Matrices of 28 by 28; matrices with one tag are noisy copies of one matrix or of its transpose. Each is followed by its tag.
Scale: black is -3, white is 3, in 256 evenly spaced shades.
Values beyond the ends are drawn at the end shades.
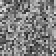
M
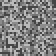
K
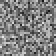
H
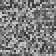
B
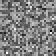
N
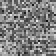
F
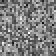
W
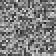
B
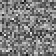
K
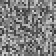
H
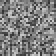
B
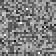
H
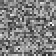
H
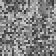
M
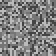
K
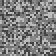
W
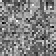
M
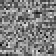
B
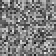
N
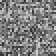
K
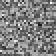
B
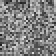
M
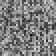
F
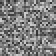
W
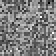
M
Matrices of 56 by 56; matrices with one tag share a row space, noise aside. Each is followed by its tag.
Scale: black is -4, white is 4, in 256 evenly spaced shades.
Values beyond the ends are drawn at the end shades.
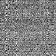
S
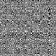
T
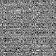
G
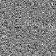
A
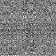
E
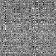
G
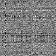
G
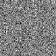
A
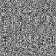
A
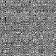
G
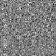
A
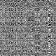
T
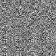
A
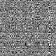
T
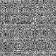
G
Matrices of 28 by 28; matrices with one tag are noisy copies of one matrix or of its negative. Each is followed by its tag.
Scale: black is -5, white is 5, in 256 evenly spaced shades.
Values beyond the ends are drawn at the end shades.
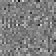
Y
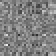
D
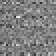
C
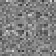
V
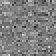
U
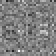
V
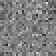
D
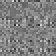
Y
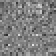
D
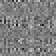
Y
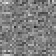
U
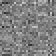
U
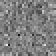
D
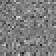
C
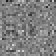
V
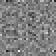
V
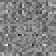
D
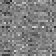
U
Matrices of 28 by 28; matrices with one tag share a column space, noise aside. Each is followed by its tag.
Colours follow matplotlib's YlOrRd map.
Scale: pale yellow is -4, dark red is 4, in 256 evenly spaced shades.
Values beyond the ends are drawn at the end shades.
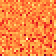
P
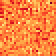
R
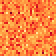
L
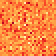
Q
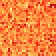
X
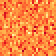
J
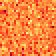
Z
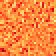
X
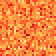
J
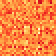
J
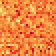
L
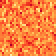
X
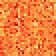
Z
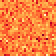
P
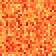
Z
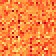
Q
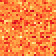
Q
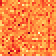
P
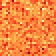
R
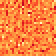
R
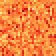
L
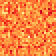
L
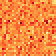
Q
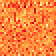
X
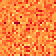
Q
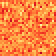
X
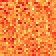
R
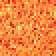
J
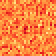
J
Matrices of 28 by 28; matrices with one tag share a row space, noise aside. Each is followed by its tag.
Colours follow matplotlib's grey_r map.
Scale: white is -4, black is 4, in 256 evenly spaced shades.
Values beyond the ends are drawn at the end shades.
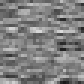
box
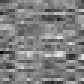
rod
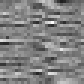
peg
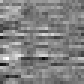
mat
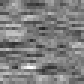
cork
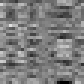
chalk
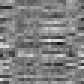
rod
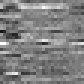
mat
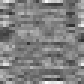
rod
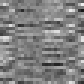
rod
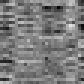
rod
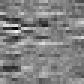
mat
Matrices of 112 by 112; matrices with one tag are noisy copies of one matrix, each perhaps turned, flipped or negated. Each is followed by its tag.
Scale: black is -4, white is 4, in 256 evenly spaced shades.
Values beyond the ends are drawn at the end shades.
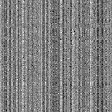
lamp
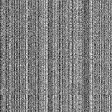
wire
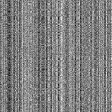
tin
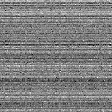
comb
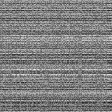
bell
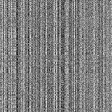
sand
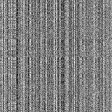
sand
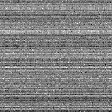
comb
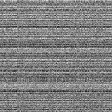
wire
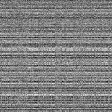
sand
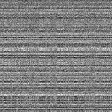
sand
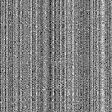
tin
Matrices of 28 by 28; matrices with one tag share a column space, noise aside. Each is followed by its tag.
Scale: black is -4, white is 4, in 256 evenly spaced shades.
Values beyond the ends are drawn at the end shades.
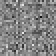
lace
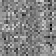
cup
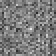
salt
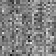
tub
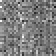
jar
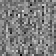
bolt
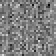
lace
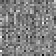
tub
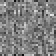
bolt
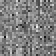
cup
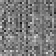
tub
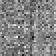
cup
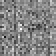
cup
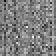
cup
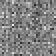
salt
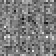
tub
